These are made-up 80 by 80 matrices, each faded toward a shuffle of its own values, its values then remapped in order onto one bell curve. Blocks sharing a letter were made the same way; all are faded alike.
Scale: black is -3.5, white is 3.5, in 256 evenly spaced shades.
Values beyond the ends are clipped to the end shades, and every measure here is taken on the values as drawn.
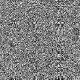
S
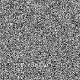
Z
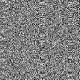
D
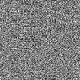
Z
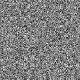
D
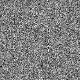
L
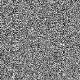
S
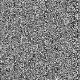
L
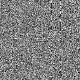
L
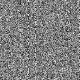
L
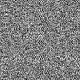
Z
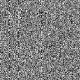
S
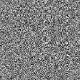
S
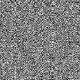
S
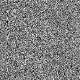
L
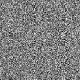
D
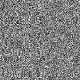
S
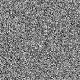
Z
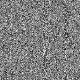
L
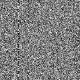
L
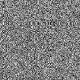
S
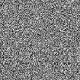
D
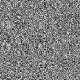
D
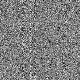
L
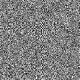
S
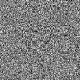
Z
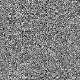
S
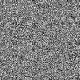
Z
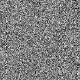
L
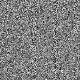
L
